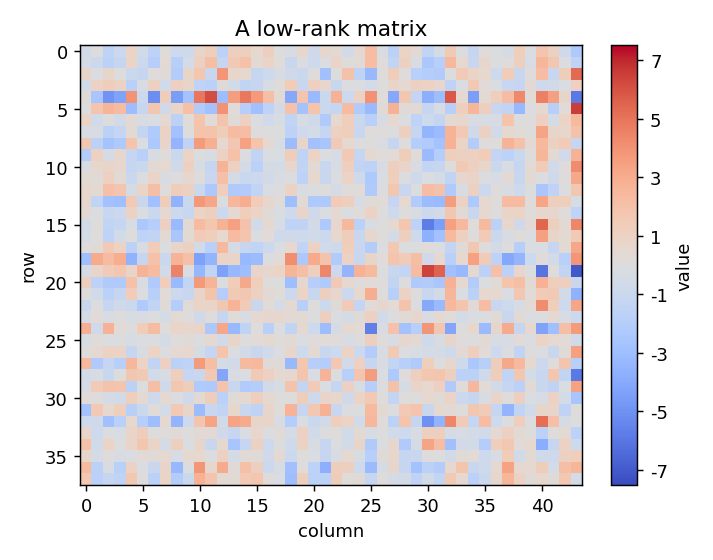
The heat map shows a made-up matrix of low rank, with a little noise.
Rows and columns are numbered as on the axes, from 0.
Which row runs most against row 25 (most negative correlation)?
24
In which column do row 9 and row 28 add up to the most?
25
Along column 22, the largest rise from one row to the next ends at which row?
4
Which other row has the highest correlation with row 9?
22
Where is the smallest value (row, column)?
19, 43
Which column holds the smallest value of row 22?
30
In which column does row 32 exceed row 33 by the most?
40
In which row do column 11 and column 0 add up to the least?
18
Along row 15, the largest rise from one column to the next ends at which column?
32
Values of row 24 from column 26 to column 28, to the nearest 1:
0 2 -3
